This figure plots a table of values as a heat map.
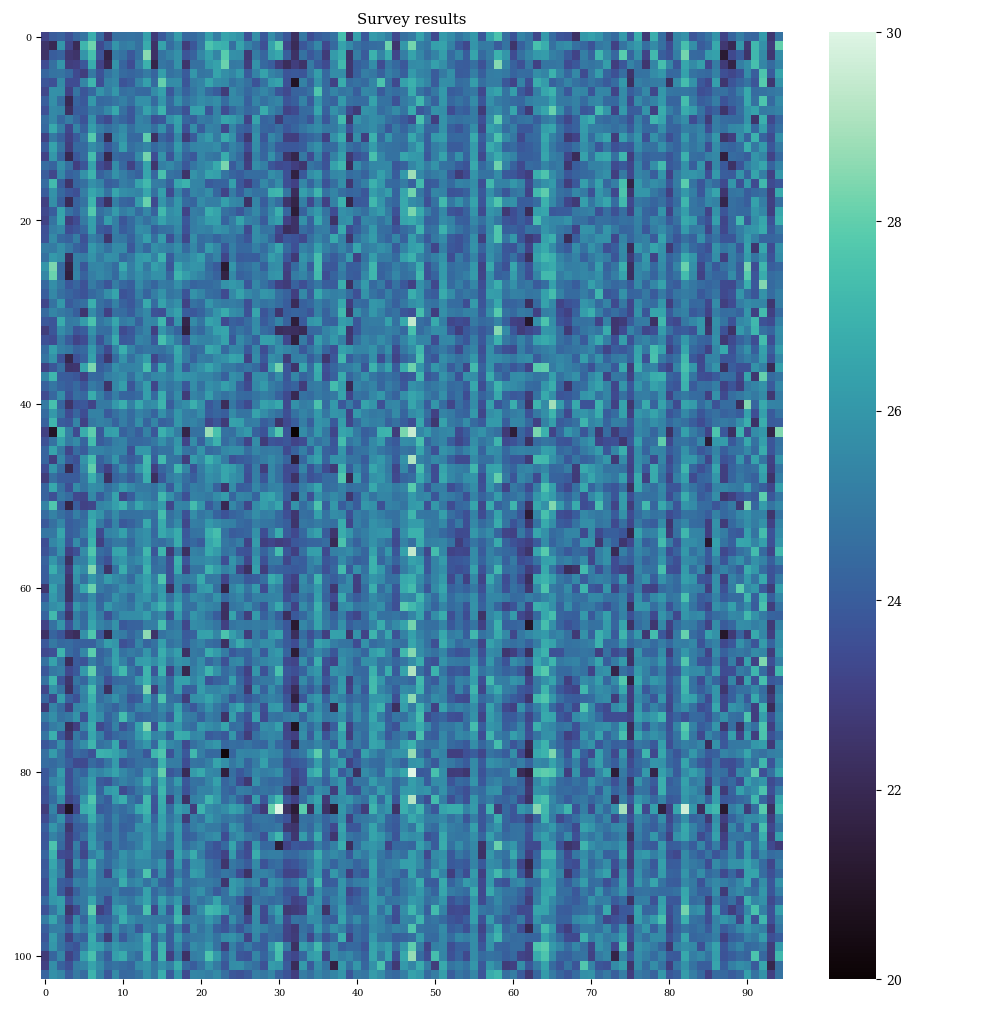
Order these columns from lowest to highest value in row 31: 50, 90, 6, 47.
90, 50, 6, 47
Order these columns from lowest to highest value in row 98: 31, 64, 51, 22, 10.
31, 10, 22, 51, 64
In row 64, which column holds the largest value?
47
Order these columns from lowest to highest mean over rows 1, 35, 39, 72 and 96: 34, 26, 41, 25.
26, 41, 34, 25
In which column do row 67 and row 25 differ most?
1
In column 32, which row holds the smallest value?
43
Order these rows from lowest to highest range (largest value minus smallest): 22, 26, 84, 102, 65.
102, 22, 26, 65, 84
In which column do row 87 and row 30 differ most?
30
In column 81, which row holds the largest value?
84
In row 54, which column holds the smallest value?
75
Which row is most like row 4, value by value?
79
